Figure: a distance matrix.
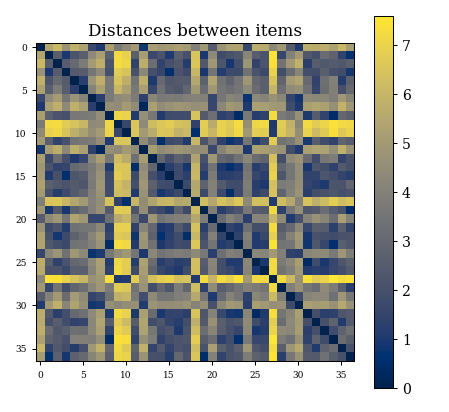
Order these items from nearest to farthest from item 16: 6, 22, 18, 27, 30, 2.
22, 2, 6, 30, 18, 27
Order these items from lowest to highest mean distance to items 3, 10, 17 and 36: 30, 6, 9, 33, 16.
16, 33, 6, 30, 9
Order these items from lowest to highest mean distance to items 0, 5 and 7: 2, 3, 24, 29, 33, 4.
24, 29, 3, 4, 33, 2
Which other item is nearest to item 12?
7
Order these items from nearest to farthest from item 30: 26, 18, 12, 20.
12, 20, 18, 26
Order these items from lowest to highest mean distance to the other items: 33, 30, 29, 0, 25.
25, 33, 29, 30, 0
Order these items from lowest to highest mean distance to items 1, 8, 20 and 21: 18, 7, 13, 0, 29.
29, 13, 7, 0, 18
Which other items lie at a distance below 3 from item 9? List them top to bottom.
10, 18, 27
